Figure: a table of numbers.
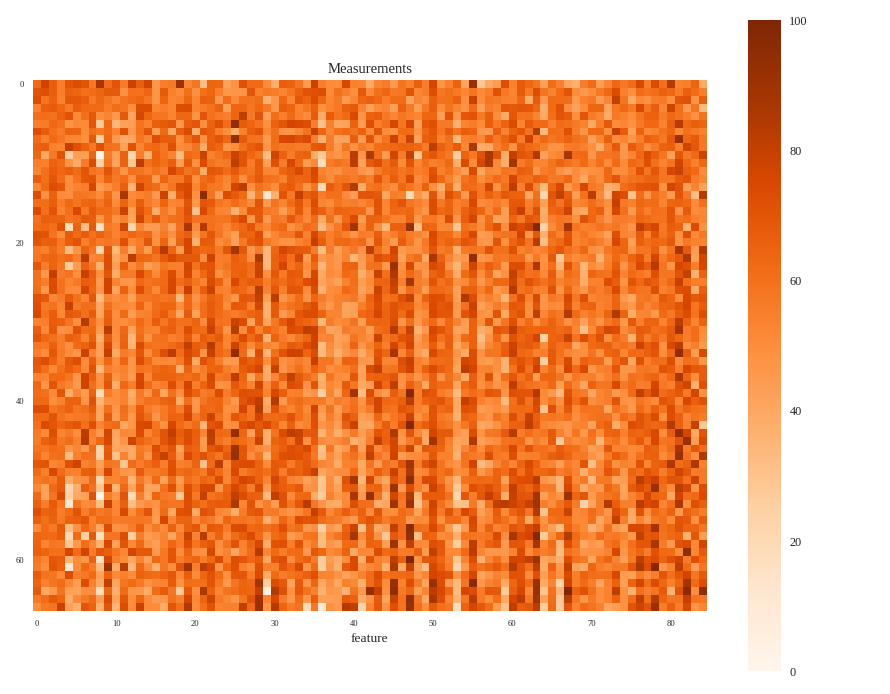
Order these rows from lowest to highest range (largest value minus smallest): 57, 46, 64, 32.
32, 46, 57, 64
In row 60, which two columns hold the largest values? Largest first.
47, 63
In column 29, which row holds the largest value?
43
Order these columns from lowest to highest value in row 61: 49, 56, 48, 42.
49, 48, 42, 56
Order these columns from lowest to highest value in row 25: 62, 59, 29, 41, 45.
41, 29, 59, 62, 45
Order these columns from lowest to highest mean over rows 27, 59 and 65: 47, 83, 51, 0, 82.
83, 0, 51, 47, 82
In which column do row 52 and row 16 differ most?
8
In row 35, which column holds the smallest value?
64
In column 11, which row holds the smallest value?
48
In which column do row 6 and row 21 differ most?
25
